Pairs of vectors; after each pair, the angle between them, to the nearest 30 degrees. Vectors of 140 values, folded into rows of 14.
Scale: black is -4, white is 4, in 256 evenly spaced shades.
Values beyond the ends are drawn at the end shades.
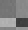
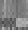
150 degrees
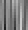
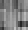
120 degrees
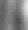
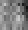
150 degrees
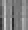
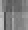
120 degrees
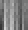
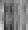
150 degrees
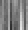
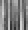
30 degrees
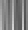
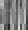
90 degrees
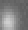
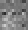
60 degrees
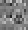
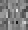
90 degrees
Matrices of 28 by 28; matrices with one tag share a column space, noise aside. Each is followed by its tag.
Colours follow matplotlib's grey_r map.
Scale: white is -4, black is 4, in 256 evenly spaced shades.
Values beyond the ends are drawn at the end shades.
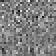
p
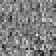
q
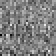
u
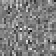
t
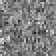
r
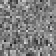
t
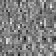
r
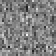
q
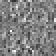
q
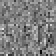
u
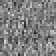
r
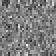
t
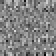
t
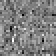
u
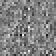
u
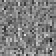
u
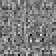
u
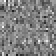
t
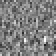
r
